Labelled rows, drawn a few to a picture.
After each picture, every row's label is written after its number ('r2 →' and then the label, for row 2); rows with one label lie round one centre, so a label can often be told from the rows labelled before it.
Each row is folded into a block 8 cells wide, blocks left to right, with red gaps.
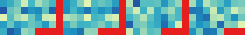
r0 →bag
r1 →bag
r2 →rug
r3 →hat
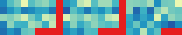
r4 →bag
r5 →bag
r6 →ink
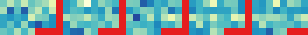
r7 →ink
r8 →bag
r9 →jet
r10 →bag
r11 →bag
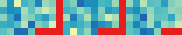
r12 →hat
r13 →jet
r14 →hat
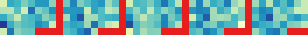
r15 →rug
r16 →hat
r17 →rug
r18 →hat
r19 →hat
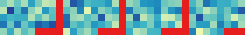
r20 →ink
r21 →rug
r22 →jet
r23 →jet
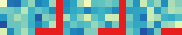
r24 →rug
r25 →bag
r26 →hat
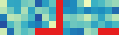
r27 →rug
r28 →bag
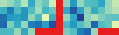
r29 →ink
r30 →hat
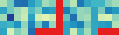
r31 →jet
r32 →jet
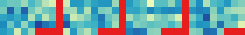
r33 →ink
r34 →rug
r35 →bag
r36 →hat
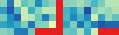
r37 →hat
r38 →ink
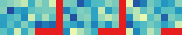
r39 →ink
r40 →jet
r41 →rug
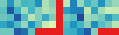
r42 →hat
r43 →hat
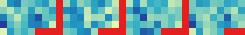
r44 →rug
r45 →hat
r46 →hat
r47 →rug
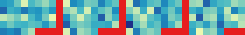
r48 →bag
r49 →rug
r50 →rug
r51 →jet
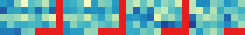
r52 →bag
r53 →bag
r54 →ink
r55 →rug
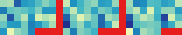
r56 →jet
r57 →rug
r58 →rug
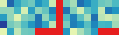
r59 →rug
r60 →jet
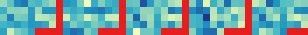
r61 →jet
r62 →bag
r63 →jet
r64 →hat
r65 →jet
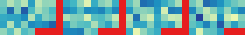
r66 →ink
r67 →bag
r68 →jet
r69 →jet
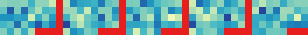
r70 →ink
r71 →rug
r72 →jet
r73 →rug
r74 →ink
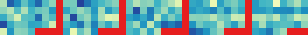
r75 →rug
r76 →jet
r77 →ink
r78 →bag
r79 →bag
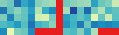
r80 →jet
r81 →ink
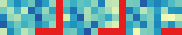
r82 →rug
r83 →hat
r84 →jet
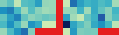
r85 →hat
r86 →rug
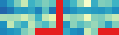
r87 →bag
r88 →bag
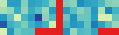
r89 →rug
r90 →jet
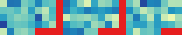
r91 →rug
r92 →bag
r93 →jet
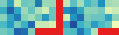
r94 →hat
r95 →hat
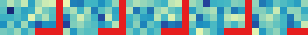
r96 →ink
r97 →rug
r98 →ink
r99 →jet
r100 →rug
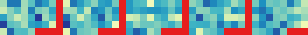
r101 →rug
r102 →rug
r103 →bag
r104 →jet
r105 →hat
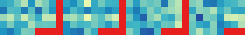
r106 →bag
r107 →bag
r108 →hat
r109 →jet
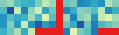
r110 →ink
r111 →jet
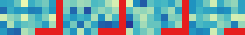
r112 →bag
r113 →ink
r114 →rug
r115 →bag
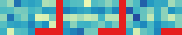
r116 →jet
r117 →bag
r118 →jet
